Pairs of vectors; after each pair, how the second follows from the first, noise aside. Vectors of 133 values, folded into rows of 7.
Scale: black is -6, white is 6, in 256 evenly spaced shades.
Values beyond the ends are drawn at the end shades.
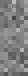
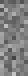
reversed.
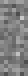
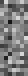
reversed, negated, scaled up.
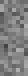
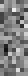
scaled up.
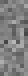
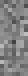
sign-scrambled.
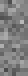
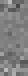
negated, partly zeroed.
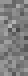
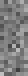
reversed.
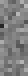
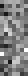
reversed, negated, scaled up.
